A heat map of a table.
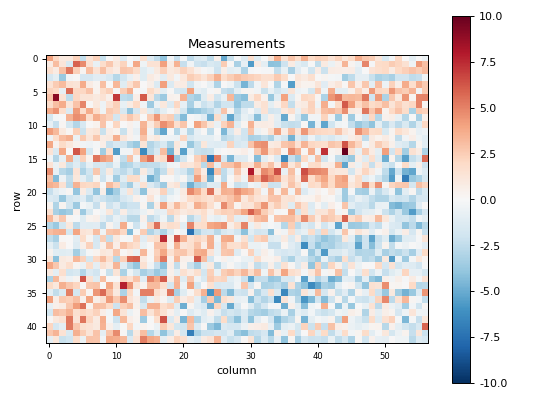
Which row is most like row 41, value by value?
26
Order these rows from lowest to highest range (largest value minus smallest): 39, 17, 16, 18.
16, 39, 18, 17
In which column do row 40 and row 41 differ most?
21
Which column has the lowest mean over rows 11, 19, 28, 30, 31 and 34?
39
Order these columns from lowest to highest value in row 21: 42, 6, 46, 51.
6, 51, 46, 42
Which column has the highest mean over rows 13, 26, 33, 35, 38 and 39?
5
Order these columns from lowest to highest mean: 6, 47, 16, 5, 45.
45, 47, 16, 6, 5
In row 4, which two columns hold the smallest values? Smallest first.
36, 29
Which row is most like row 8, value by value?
19
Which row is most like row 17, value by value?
18
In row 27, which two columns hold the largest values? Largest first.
17, 19
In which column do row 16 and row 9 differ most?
35
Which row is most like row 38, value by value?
12
